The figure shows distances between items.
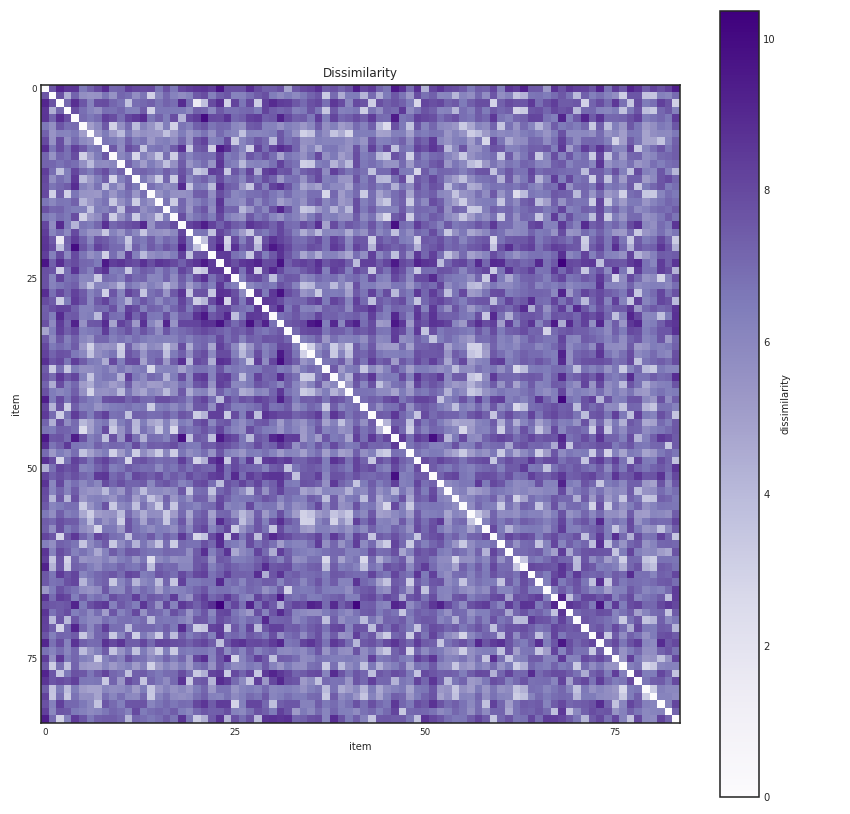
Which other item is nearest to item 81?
25
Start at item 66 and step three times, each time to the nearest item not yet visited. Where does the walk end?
0
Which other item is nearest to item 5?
45
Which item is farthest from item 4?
21
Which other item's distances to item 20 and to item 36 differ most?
2
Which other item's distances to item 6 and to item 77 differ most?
38
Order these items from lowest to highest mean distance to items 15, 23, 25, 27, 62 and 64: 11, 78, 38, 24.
78, 38, 11, 24
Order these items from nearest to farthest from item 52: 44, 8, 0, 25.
44, 25, 8, 0
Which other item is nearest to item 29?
64
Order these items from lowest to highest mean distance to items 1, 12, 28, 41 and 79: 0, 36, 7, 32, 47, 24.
7, 24, 32, 47, 36, 0
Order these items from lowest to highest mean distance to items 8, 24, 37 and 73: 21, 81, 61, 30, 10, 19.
19, 21, 10, 61, 81, 30
